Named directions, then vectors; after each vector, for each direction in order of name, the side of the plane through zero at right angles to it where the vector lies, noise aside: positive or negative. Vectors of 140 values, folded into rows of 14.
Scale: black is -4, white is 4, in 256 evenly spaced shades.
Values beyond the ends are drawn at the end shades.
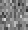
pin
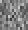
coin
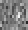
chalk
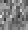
negative, negative, negative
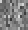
positive, positive, negative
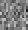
negative, positive, positive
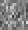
negative, positive, positive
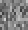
positive, positive, positive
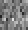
positive, positive, positive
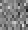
negative, positive, positive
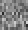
negative, positive, positive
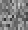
negative, positive, negative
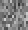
positive, negative, positive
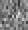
positive, negative, positive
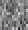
positive, negative, negative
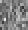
positive, positive, positive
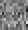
negative, positive, positive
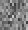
positive, negative, positive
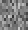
negative, positive, negative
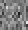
negative, positive, positive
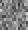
positive, negative, positive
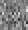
positive, negative, negative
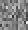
negative, positive, negative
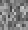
negative, negative, negative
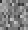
negative, negative, positive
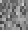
positive, positive, positive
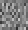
negative, positive, positive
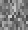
negative, positive, negative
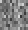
positive, positive, negative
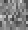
negative, positive, negative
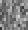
positive, positive, positive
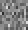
negative, positive, positive
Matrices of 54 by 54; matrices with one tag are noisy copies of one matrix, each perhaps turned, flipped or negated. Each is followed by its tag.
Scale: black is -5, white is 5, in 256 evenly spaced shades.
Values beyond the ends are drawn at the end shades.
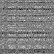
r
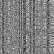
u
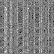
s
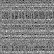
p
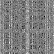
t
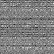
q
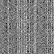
q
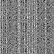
q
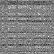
r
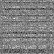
r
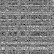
s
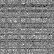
s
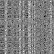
u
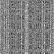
t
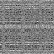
t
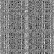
t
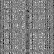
t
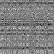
u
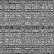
t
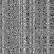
u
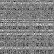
u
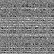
q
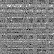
s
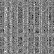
s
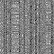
p
